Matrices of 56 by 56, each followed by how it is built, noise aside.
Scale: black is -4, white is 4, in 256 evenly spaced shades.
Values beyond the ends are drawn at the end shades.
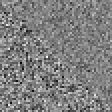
lower triangular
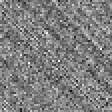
Toeplitz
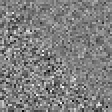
lower triangular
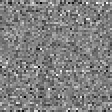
uneven rows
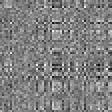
low rank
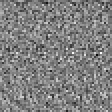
repeating columns
